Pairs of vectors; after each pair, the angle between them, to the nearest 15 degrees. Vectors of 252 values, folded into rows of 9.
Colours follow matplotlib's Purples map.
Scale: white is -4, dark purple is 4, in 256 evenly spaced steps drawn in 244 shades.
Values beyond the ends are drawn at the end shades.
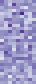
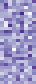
30 degrees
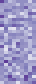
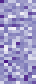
15 degrees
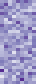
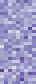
30 degrees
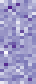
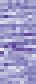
60 degrees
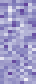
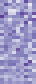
60 degrees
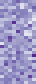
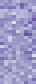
165 degrees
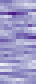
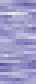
165 degrees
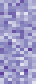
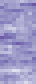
105 degrees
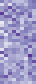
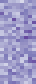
60 degrees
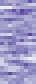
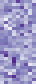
90 degrees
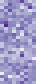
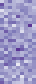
105 degrees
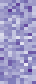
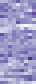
120 degrees
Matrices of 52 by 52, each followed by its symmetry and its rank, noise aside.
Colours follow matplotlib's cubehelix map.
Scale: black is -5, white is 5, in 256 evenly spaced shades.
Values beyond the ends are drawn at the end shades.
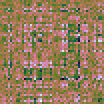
symmetric, rank three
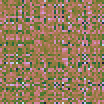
antisymmetric, rank four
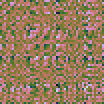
symmetric, rank three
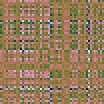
antisymmetric, rank two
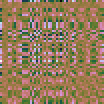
antisymmetric, rank two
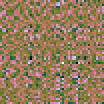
no symmetry, rank four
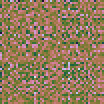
no symmetry, rank four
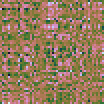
no symmetry, rank four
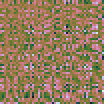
antisymmetric, rank four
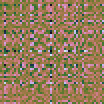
no symmetry, rank two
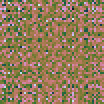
no symmetry, rank four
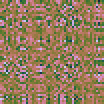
antisymmetric, rank four
